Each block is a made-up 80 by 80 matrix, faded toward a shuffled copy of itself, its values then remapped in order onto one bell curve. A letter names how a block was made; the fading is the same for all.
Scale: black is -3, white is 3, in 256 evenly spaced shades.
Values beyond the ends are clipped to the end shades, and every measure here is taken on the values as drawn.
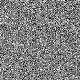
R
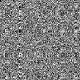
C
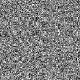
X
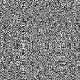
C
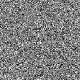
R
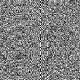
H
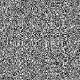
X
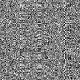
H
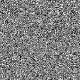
R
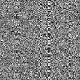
H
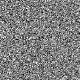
R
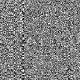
X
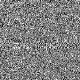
R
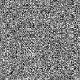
C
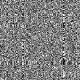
X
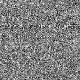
R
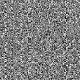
X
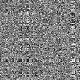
C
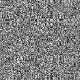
C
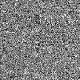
R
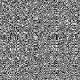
C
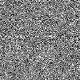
R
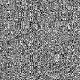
X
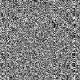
H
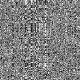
H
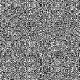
C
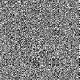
X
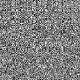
C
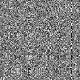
H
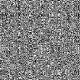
X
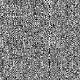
H
